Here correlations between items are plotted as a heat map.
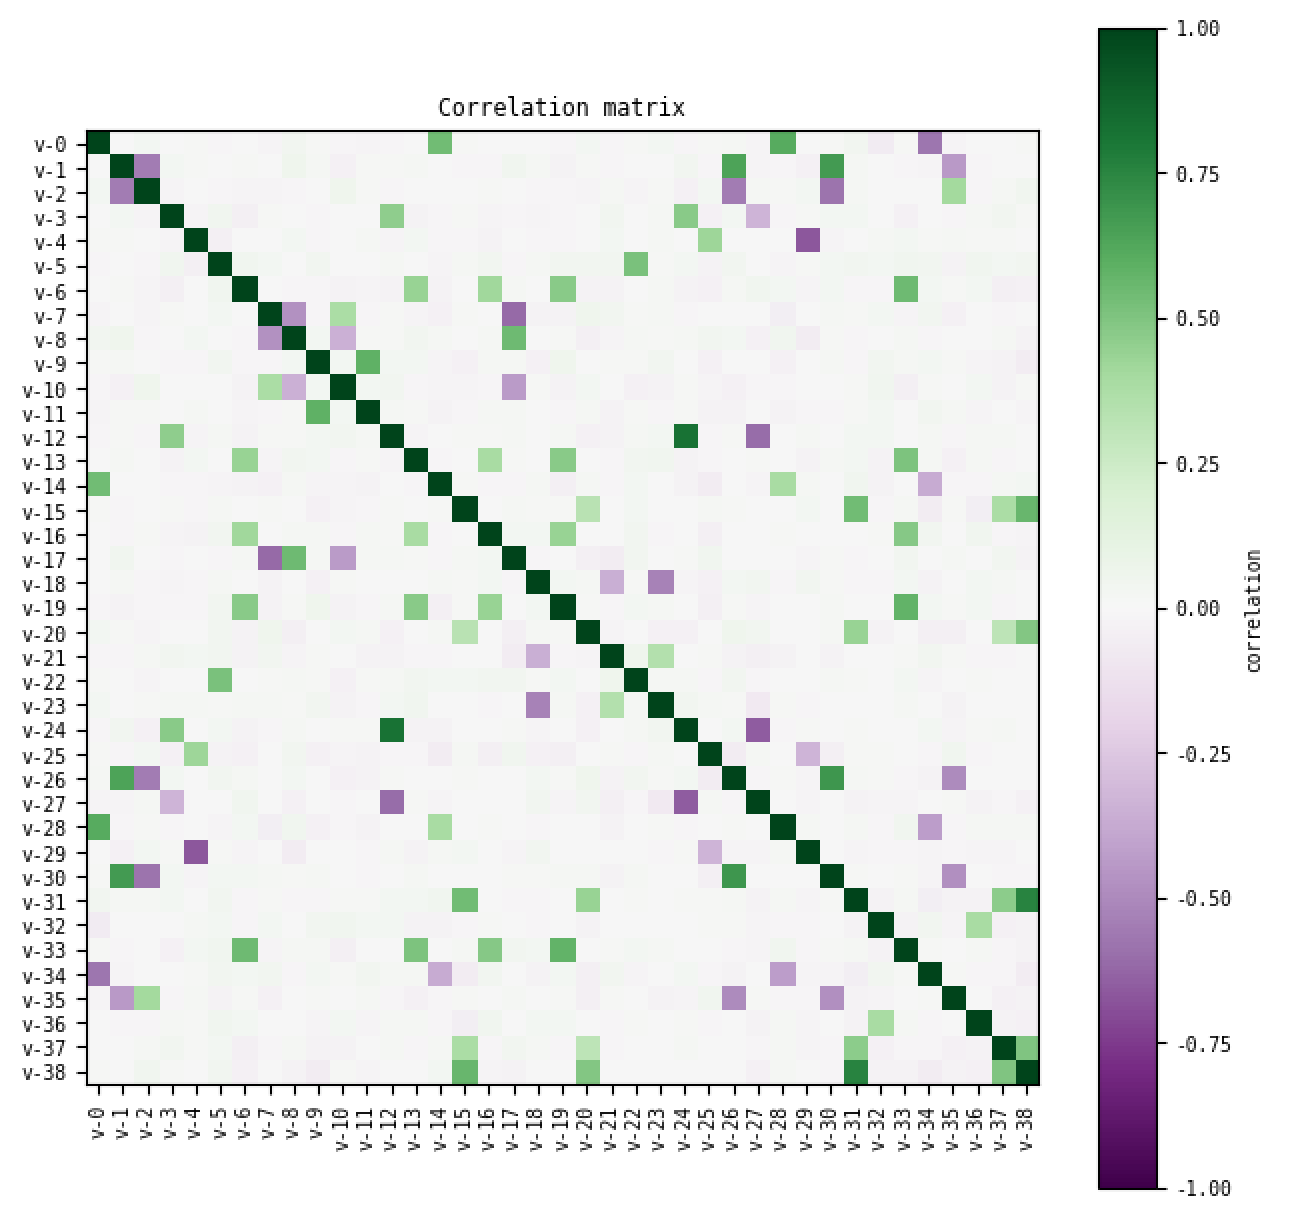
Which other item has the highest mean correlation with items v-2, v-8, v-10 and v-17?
v-35
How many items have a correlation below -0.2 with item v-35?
3
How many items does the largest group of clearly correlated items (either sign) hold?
5
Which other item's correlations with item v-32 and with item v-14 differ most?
v-0
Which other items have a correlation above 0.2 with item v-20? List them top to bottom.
v-15, v-31, v-37, v-38
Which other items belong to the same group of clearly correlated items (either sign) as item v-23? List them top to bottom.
v-18, v-21
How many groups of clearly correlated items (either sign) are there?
11
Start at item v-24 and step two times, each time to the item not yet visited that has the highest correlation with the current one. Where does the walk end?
v-3
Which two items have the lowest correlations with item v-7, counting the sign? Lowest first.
v-17, v-8
